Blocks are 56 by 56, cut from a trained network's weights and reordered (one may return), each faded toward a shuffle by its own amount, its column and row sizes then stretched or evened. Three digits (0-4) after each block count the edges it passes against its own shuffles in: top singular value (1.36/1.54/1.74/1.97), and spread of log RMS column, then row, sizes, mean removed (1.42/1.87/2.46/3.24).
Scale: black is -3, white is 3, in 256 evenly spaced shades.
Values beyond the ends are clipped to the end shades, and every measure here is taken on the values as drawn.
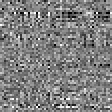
4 1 3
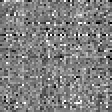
1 1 3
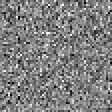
0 2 0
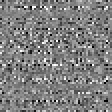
3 1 4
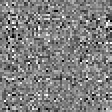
3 2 2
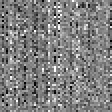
2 4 1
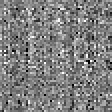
2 1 2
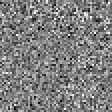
0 0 0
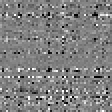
0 2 4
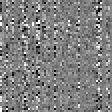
1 4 1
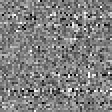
1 0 3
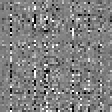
0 4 2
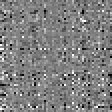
0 3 3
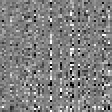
3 4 2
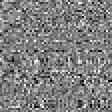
4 1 3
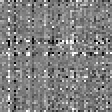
3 3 3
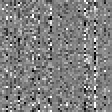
1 4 0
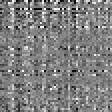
4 1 4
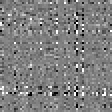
4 3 3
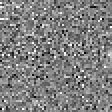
0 0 2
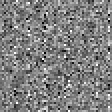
0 3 0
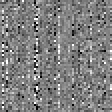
1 4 0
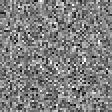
1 2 0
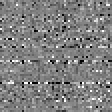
1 1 4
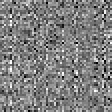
4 3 1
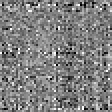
3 0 3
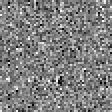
1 2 0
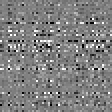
3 3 4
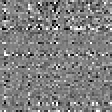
3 2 4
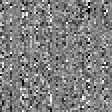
0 4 0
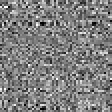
4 0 3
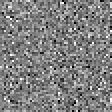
0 2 1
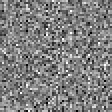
3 2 0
